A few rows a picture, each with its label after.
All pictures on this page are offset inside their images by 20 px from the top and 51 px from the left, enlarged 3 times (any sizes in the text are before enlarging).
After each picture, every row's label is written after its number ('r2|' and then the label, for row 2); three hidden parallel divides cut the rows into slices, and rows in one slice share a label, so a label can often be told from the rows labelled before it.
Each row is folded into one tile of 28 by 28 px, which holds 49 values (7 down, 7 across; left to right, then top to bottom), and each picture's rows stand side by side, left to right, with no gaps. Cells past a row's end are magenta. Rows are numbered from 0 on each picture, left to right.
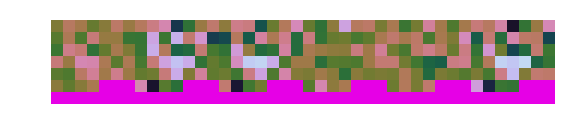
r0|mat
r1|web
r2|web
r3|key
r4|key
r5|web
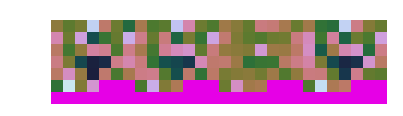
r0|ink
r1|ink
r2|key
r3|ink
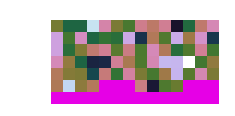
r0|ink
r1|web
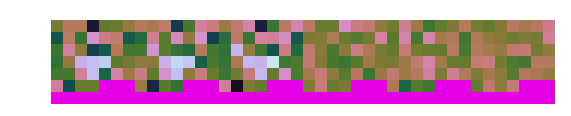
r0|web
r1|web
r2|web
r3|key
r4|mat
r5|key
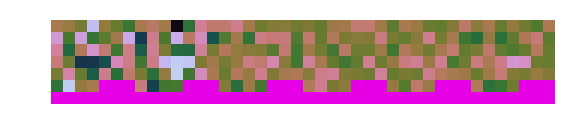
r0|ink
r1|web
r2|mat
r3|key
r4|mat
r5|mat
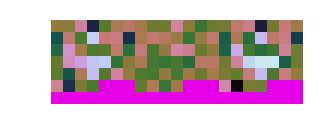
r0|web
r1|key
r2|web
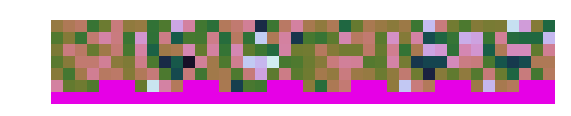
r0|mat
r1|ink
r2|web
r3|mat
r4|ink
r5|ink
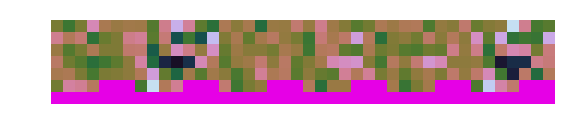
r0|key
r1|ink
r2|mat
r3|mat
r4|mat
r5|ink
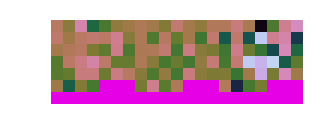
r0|mat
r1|key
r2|web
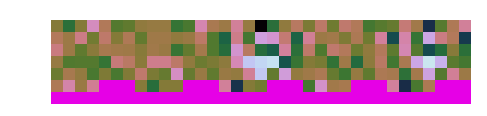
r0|key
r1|mat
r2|web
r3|key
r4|web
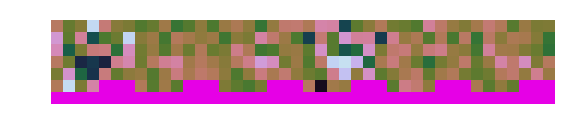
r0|ink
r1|mat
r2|mat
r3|web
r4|key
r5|mat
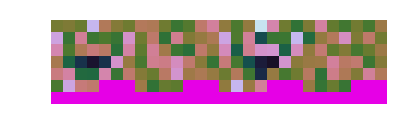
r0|ink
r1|mat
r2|ink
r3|mat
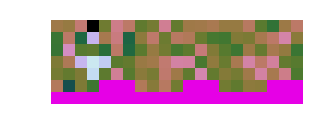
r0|web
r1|mat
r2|mat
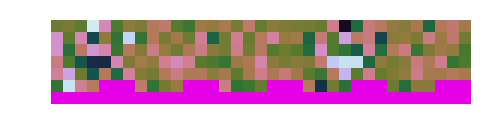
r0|ink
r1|mat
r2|mat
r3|web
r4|mat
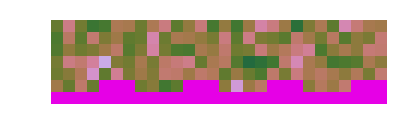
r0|mat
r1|mat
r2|key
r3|key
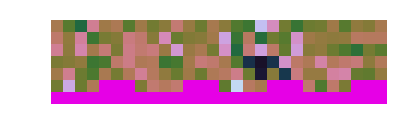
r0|key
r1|key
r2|ink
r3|mat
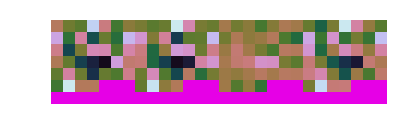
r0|ink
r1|ink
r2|mat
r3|ink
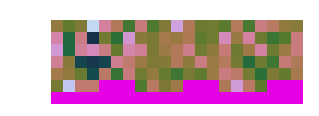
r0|ink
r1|key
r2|key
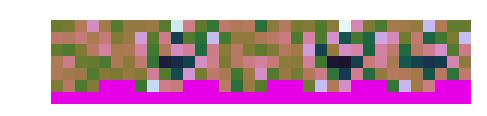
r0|key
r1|ink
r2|mat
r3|ink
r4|ink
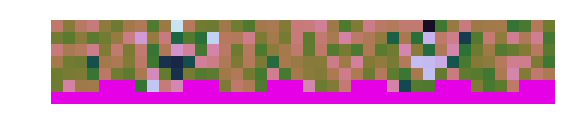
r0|key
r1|ink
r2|key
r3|mat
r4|web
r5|mat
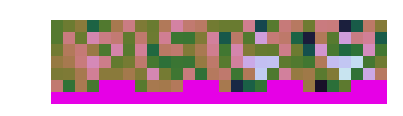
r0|mat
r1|key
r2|web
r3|web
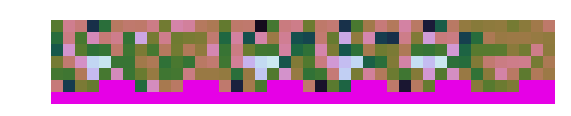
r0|web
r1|key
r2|web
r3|web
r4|web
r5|mat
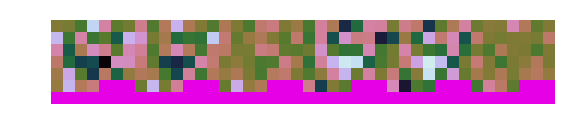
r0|ink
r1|ink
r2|key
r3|web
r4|web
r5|key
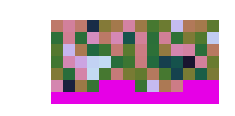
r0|web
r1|ink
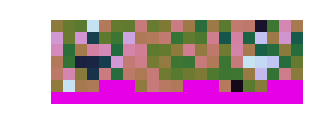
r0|ink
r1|key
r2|web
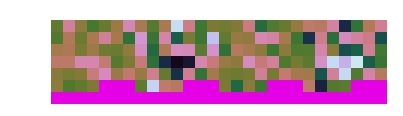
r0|mat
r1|ink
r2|mat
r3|web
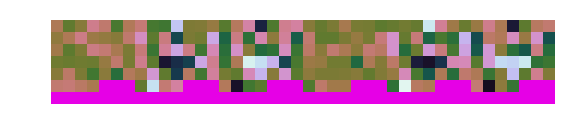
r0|key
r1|ink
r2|web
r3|key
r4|ink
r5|web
